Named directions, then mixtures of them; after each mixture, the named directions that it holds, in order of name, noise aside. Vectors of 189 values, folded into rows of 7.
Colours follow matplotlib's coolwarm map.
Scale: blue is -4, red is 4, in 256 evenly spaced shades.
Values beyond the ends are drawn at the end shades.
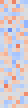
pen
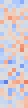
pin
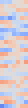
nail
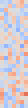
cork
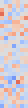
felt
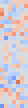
felt.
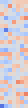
cork, felt, nail.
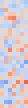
cork, nail, pin.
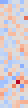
cork, felt, pin.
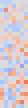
cork, pin.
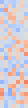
cork, pin.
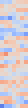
nail.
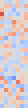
felt.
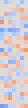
nail, pen, pin.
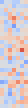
cork, pin.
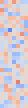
felt, pen.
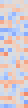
nail, pen.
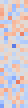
felt.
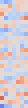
cork, felt, nail.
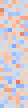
felt, pen.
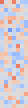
pen.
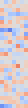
felt, nail, pen.
